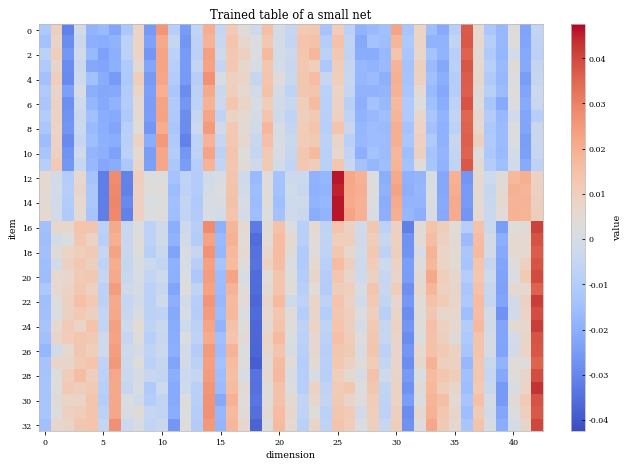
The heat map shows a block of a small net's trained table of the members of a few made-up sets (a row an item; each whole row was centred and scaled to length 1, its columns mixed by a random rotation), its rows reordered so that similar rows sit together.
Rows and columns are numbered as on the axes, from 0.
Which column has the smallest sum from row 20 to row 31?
18
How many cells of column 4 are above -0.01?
17
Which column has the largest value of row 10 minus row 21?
36
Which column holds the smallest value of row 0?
2
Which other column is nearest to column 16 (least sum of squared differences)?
37
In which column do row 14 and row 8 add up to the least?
5
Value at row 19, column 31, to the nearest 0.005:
-0.025
